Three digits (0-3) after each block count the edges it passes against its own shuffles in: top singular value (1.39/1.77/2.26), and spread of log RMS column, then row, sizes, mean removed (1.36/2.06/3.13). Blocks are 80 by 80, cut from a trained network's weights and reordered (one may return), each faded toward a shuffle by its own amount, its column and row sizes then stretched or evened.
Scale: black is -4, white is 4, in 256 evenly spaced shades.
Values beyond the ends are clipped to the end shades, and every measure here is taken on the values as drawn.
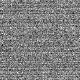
2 2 0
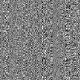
3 3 0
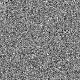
0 0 1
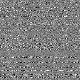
0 0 3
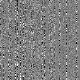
0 3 0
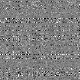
1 2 3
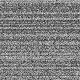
3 0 1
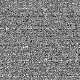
1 1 2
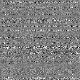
0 1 3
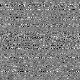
0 0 3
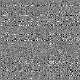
0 2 3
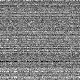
3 1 2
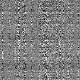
2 3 0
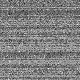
3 1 0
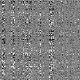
1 3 2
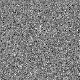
0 1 1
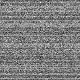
3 1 0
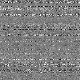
1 1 3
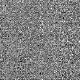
0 2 1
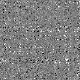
0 2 2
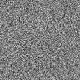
2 0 0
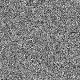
0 0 0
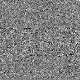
0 1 2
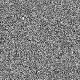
1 0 1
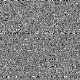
0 0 3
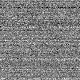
2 0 2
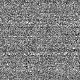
1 1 1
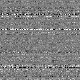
2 0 3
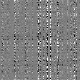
2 3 1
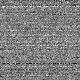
2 0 2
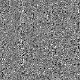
0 2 1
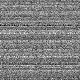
3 0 2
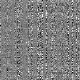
1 3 0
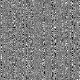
0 3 0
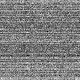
3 1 1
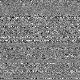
0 0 3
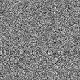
2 0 1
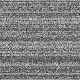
3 0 0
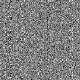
1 2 0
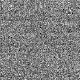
0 2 0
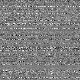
1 1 3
